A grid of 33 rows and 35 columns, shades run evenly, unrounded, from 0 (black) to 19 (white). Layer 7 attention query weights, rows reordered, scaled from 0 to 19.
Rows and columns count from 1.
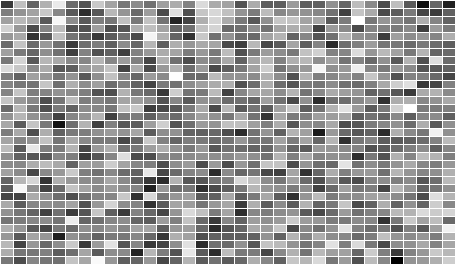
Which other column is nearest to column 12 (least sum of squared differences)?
29
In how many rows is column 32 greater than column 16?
18
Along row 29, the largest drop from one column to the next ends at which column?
23
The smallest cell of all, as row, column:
33, 31
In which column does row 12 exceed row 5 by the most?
14
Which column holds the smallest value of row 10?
35
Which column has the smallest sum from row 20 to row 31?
13
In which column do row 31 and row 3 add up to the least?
7
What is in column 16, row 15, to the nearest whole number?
12
